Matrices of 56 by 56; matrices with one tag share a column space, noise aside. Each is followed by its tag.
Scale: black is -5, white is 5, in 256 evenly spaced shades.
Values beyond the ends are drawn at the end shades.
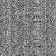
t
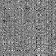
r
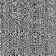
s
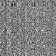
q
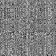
s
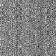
t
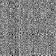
s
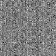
q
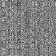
q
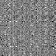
t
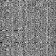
q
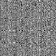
q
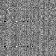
t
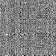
s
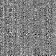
s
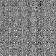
q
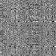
t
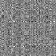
t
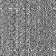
r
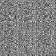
t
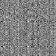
t
